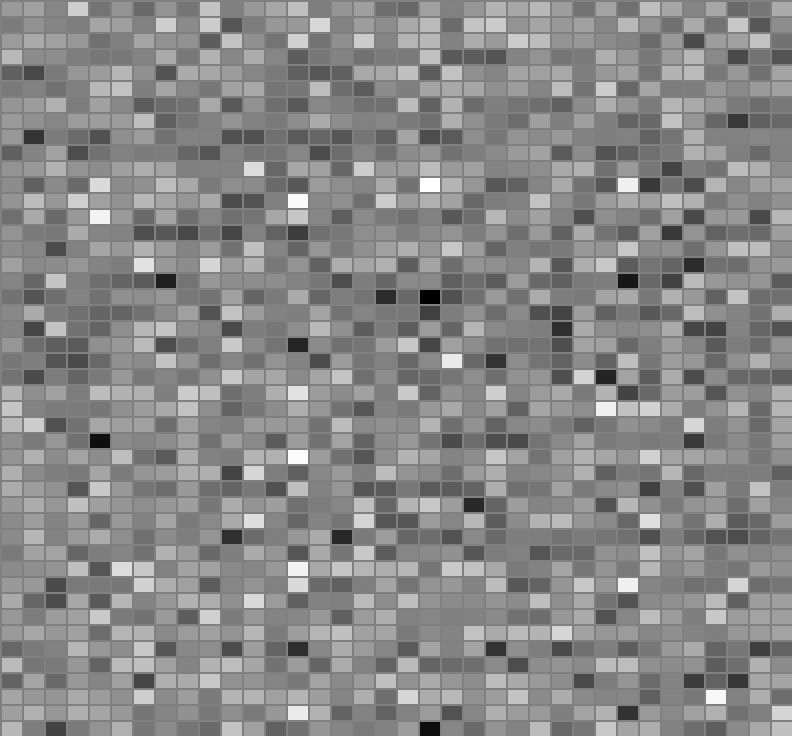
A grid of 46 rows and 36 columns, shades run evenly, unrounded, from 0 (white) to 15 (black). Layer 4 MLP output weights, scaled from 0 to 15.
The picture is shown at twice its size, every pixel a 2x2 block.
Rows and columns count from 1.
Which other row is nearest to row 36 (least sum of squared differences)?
40
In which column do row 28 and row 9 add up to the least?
19
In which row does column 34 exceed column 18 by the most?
43
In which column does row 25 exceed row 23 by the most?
29
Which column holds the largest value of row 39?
28
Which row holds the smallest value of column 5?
14
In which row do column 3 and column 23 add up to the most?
23
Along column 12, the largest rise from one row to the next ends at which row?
34
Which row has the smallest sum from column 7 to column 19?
36
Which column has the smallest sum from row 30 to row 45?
12
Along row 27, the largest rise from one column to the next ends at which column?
3
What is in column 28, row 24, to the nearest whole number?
13
